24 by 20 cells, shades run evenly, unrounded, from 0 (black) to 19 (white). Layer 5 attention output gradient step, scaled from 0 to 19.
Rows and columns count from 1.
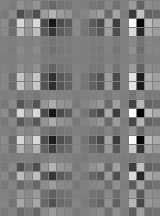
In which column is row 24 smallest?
17
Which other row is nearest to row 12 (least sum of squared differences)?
14
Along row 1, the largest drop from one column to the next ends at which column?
18
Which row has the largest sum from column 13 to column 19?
2
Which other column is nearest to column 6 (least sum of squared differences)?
8
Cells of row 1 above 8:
18
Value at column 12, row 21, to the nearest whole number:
10
